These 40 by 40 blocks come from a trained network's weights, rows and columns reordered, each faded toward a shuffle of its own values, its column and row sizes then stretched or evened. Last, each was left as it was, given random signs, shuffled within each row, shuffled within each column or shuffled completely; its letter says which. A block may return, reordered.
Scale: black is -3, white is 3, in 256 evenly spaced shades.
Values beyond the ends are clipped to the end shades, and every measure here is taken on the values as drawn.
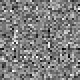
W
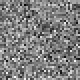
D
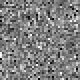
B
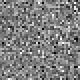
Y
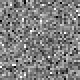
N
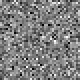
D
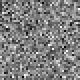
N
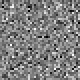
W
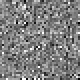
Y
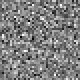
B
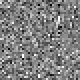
B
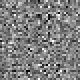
W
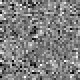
W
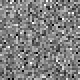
N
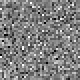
N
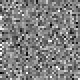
B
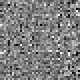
W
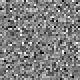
D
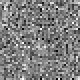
W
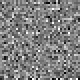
W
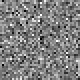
B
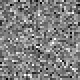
N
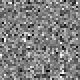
W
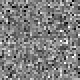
B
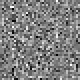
B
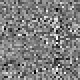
Y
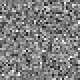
N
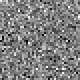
N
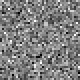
N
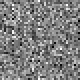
B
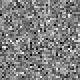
D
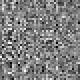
W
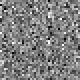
B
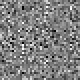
Y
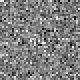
D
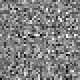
Y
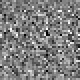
Y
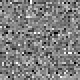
D
